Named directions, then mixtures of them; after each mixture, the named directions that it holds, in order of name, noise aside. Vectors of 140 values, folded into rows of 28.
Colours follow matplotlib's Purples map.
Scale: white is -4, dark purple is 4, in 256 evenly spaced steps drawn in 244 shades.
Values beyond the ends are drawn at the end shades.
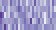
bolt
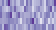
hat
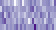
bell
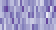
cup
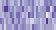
cup.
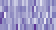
bell, bolt, cup.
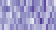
hat.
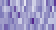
hat.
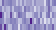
bolt, hat.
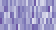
bolt, cup.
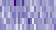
bell.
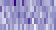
bell.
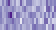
cup, hat.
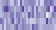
cup.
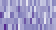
bolt.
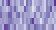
hat.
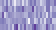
bell, bolt, cup.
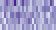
bell, cup.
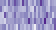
bell, bolt, cup.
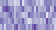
bell, cup.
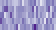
bell, bolt, cup.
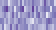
cup, hat.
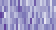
bolt.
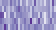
bolt.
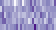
bell.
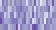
bolt, cup.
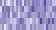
bell, bolt, hat.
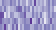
bolt.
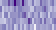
bell.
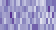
bolt, cup, hat.
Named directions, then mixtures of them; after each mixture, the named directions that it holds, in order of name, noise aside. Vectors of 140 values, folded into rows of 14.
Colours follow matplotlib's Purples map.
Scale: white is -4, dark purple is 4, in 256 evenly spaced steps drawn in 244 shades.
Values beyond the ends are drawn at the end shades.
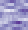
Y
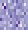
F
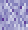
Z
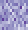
Z.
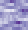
Y.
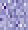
F.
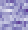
Y, Z.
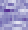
Y.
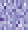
F, Z.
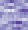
Y.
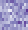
Y, Z.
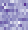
F, Y.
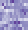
F, Y.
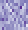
Z.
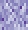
Z.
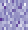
F, Z.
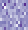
F.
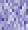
Z.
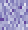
F, Z.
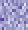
F, Z.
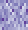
Z.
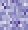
F, Y.
